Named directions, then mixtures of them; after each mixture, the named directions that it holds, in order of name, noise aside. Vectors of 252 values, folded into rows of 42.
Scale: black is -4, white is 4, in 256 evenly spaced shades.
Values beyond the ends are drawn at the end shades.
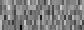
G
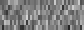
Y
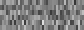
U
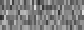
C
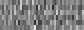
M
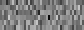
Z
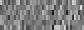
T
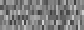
U.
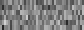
C, Y.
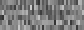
C, M, U.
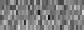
C, U, Z.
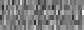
C, M.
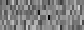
Z.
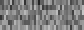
C.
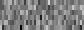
C, G, Y.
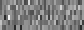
G, Z.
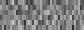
G, Z.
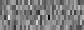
G, Z.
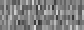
M.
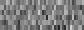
C, T, Z.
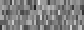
C, G.
